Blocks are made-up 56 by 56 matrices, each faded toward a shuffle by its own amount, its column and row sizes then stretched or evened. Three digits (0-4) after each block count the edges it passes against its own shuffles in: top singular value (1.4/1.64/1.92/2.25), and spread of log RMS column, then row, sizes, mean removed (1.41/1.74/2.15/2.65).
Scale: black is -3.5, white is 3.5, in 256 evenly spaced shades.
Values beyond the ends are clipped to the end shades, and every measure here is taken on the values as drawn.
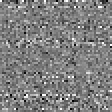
0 1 4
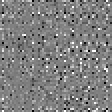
4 4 2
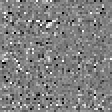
1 2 2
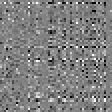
4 4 3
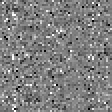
1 2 1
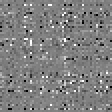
1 3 4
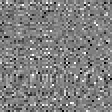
4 0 2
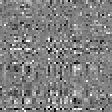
4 3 3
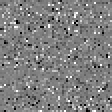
0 1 1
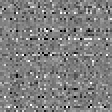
3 2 4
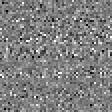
1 0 3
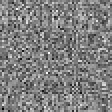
3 1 1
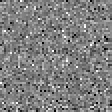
1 0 1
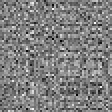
4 3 0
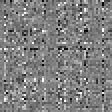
1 4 3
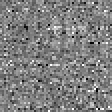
2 0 2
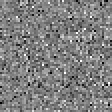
1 1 0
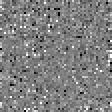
0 2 1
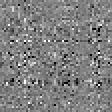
2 3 3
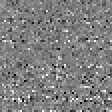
0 0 3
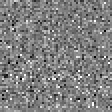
0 0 2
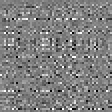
4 1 4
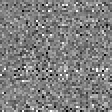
2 2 3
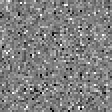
0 1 1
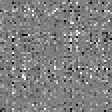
3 3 2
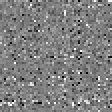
0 2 3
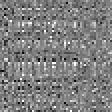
4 3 2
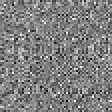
4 0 2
